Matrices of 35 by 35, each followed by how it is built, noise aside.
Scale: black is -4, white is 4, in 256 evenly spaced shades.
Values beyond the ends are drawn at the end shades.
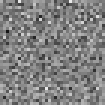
repeating columns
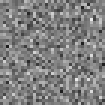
repeating rows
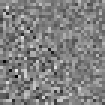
lower triangular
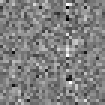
uneven columns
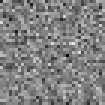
noise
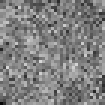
smooth
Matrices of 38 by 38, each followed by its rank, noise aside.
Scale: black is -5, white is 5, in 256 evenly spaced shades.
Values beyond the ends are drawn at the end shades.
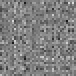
five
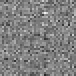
seven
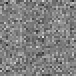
eight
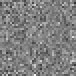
eight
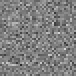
seven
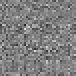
six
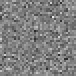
eight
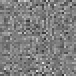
six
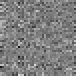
six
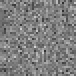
eight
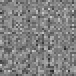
six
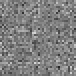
six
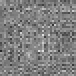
four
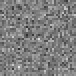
seven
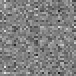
seven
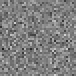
seven
